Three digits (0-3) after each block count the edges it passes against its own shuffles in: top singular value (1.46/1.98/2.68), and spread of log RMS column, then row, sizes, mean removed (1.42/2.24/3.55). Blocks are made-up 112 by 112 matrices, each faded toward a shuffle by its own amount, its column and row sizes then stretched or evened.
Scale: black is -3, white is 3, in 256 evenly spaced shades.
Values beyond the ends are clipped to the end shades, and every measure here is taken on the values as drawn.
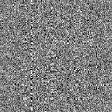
2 2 1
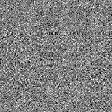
2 0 1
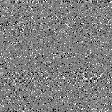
2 0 2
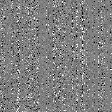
0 3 0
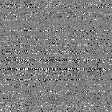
2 0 3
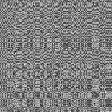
3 0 2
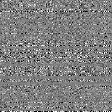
2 1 3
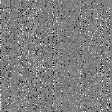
0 3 0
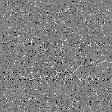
1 1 2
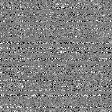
0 1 3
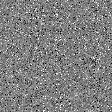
0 1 0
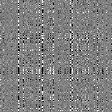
3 3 2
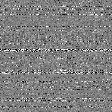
2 0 3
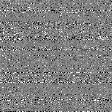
1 1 3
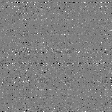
1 1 2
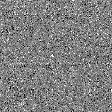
1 1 0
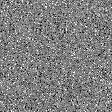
1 0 0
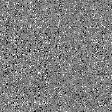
0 2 1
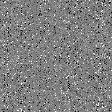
0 2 0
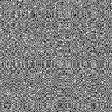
3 0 0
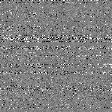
0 1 3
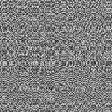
3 0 2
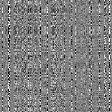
3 3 0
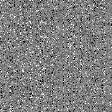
0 2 0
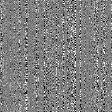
2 3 0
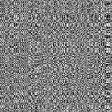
3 3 1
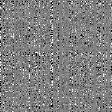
0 3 2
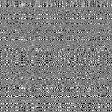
3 1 3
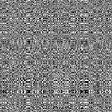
3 2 3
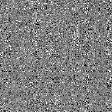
0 2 2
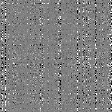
1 3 2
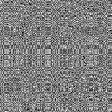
3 0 0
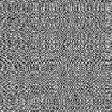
3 0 2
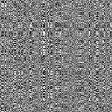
3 3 1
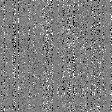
0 3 1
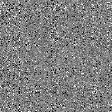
1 2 1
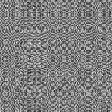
3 0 1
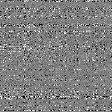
1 2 3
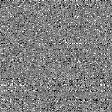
2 1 2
